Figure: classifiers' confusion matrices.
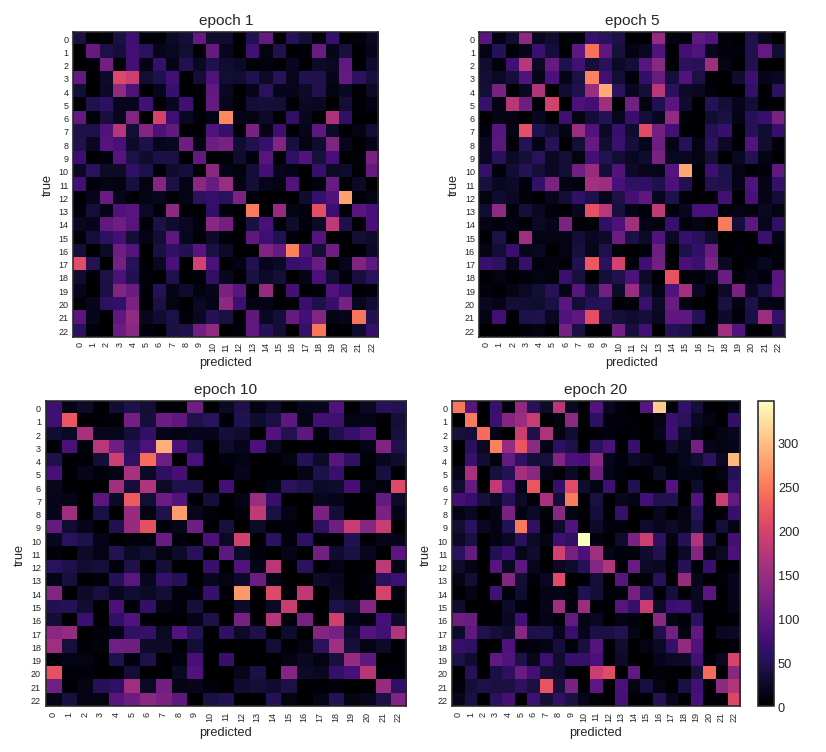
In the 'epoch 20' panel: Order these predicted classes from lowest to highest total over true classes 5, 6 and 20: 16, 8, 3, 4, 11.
16, 8, 4, 3, 11
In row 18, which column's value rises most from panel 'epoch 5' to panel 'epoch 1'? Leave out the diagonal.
3
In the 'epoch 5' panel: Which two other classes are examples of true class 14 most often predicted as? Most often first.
18, 11
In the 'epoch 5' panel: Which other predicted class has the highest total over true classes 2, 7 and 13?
3
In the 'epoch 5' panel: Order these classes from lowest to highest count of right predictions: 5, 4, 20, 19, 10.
20, 10, 19, 4, 5
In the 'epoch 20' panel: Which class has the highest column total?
5
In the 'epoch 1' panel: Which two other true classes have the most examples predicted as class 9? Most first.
17, 11
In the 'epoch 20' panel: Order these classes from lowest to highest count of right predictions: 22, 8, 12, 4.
4, 8, 12, 22
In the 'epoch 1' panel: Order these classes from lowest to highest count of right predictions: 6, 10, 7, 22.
22, 7, 10, 6
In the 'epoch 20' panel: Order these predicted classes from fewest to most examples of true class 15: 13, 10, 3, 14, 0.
3, 0, 14, 13, 10
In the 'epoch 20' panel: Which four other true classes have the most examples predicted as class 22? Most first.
4, 19, 21, 20
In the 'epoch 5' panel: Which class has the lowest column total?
19
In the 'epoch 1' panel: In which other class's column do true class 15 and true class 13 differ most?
18
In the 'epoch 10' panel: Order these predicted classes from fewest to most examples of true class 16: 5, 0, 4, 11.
11, 0, 4, 5
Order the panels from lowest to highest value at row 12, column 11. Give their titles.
epoch 10, epoch 1, epoch 5, epoch 20
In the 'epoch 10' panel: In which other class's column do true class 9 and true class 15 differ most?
21
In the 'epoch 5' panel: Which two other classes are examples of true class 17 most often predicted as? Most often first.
8, 10
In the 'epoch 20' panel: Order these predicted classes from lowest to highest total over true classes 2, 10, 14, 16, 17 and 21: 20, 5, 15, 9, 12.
12, 20, 15, 9, 5
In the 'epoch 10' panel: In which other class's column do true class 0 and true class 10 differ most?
12
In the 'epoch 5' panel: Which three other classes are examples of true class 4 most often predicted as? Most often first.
9, 13, 8
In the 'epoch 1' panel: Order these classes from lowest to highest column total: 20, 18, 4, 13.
20, 13, 18, 4
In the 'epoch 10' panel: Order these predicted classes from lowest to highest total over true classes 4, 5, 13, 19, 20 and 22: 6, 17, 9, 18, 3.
3, 17, 9, 18, 6
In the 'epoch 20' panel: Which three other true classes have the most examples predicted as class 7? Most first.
21, 2, 19
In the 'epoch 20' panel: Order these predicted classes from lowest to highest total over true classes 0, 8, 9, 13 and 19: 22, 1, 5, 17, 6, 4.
17, 6, 1, 22, 4, 5
